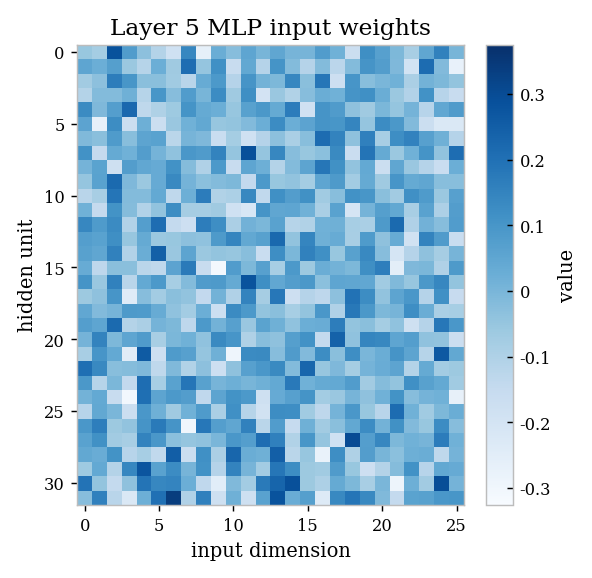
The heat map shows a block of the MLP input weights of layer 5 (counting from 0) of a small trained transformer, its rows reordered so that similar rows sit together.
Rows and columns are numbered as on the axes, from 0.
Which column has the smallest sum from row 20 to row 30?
3
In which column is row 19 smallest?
22
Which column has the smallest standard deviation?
20
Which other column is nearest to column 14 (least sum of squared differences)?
7
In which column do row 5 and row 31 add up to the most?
13
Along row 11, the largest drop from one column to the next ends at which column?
18
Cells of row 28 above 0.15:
3
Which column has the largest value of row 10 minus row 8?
2
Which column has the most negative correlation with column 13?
16
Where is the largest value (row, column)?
31, 6
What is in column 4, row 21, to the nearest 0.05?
0.25
